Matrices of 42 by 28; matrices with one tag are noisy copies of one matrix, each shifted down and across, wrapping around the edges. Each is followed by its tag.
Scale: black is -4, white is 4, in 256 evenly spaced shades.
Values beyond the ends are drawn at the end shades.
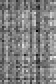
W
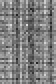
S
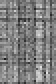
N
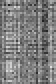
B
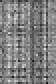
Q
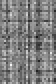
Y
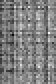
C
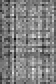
Q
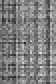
C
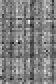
W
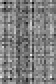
Q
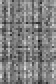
W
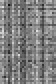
S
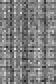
S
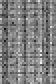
S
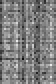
S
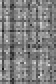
Y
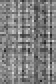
Q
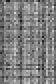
S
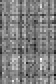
W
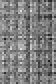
C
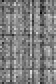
Y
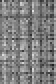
C
